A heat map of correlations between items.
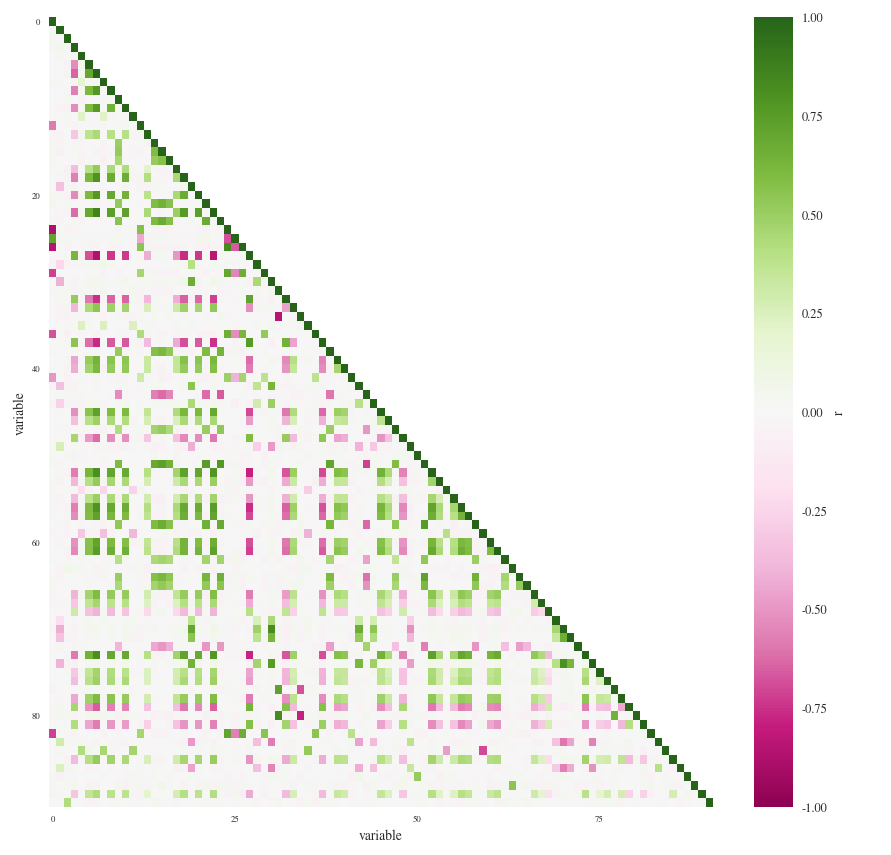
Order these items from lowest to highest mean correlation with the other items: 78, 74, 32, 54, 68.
32, 68, 54, 74, 78
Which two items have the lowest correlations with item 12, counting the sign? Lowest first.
0, 25
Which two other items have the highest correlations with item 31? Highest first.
80, 77
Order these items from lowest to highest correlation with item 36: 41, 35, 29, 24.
35, 41, 29, 24
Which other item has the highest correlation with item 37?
27
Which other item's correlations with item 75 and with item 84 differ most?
59
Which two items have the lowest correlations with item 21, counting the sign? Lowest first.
43, 72
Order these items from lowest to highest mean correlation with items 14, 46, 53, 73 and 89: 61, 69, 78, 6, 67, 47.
69, 47, 67, 78, 61, 6
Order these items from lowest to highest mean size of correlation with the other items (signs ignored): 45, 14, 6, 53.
14, 53, 45, 6
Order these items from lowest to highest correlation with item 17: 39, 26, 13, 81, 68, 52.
81, 68, 26, 13, 39, 52
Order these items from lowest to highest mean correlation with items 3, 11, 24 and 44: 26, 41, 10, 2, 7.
10, 2, 7, 41, 26
